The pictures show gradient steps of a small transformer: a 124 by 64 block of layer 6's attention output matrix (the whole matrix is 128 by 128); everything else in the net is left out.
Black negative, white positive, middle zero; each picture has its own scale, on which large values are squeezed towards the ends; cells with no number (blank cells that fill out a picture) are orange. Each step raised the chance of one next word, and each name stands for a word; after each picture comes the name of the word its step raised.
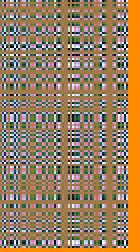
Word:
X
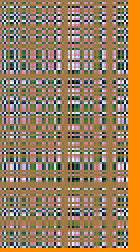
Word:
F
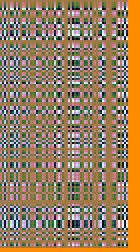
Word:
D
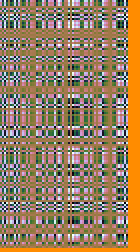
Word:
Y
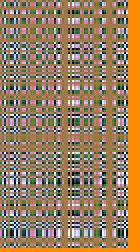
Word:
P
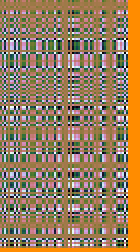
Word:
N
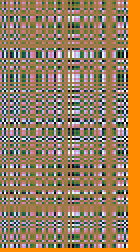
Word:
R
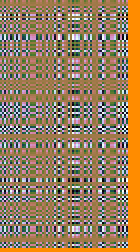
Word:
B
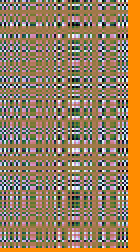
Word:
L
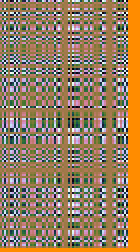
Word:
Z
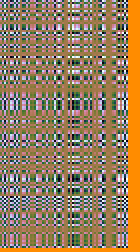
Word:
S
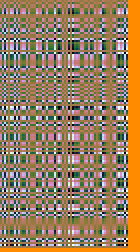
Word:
N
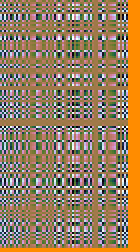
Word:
B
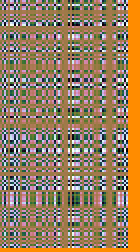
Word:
L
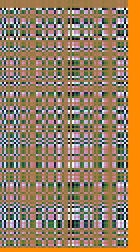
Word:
D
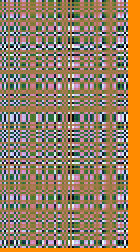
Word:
X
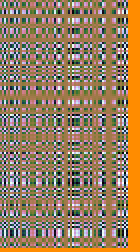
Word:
P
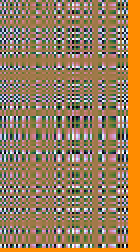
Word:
N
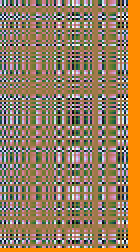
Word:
Y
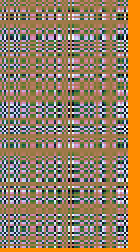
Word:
B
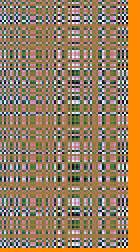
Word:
F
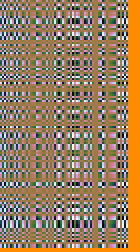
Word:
D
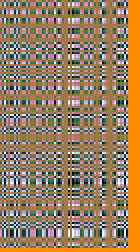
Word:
P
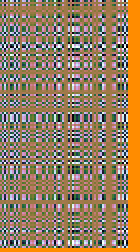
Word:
X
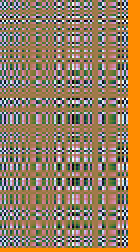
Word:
F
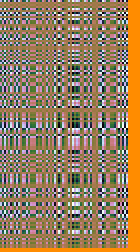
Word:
Z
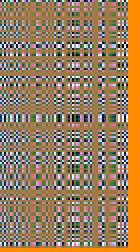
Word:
X
